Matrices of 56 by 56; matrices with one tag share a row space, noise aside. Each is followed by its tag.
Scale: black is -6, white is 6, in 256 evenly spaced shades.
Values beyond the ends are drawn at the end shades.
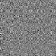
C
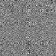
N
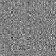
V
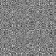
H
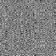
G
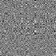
G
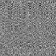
V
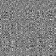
H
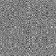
N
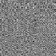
G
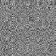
H
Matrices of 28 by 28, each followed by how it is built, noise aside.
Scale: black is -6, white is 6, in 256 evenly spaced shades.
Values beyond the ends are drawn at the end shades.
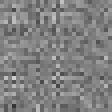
low rank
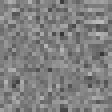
low rank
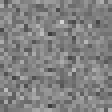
repeating rows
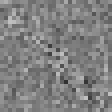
banded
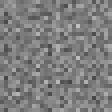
repeating rows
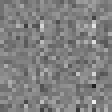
low rank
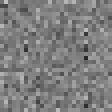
uneven columns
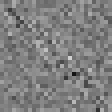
banded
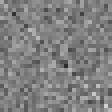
diagonal
